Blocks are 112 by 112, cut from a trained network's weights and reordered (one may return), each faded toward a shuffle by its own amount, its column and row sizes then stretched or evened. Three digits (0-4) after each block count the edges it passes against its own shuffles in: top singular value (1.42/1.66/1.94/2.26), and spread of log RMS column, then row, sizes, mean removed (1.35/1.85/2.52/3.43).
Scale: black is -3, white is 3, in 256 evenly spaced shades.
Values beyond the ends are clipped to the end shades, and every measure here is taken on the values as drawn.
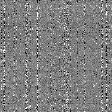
2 4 0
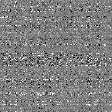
1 3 4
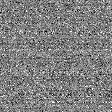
0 0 2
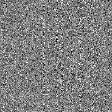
0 3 0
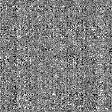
1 2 3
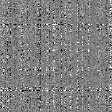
2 4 3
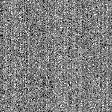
2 1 1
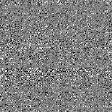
0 3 4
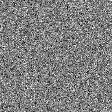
0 1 0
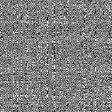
1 4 0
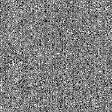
0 2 2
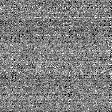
2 2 2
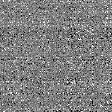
1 3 2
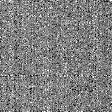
1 1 2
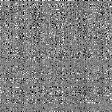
1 3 4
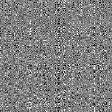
3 4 3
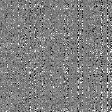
1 4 1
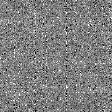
0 3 0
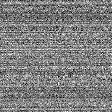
4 1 2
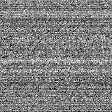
4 1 2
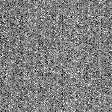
0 1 1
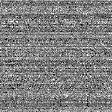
4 2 1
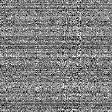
4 3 0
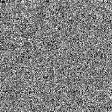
1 1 2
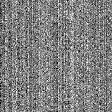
4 2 0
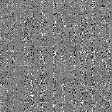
0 4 2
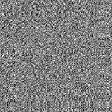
4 2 2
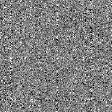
2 3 2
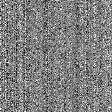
2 3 0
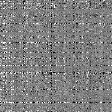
3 3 4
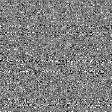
0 0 4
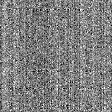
3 1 2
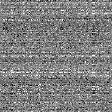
4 2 3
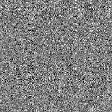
2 1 3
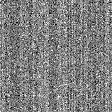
3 0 1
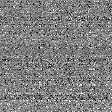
1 1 3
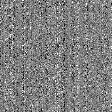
1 3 1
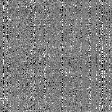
1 4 0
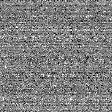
3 1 2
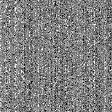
2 3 0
